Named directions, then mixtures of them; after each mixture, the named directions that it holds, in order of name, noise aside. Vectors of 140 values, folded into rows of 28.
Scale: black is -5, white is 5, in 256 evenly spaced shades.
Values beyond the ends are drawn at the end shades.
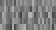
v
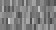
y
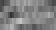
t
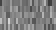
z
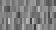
y.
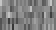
t, v, z.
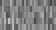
v, y, z.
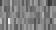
y, z.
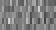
y.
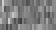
t, y, z.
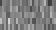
z.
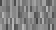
v, y, z.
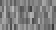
v, y, z.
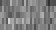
t, y, z.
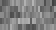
t, y, z.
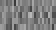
v.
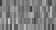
v, z.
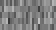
v, y.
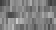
t, z.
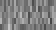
v, z.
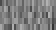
v.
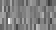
y, z.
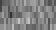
t, v, y.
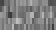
t, v, z.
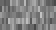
t, y.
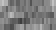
t.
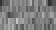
t, z.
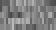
t, v, y.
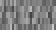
v, y, z.
